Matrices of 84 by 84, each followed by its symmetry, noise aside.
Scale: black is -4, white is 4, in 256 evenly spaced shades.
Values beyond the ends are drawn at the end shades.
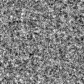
antisymmetric.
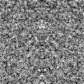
mirrored left to right.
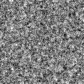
no symmetry.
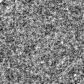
symmetric.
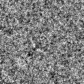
symmetric across the other diagonal.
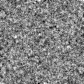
same after a half turn.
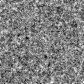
symmetric across the other diagonal.
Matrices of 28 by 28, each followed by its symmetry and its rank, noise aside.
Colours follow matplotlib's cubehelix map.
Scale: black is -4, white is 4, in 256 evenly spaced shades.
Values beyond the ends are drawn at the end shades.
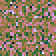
no symmetry, rank six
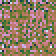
no symmetry, rank five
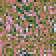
antisymmetric, rank six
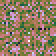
no symmetry, rank seven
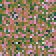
no symmetry, rank seven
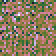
no symmetry, rank six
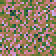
symmetric, rank six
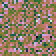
symmetric, rank six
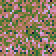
symmetric, rank six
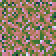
symmetric, rank five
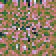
no symmetry, rank five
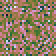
antisymmetric, rank six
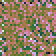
antisymmetric, rank six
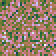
symmetric, rank six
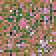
symmetric, rank seven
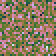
no symmetry, rank seven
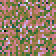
no symmetry, rank six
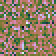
antisymmetric, rank six
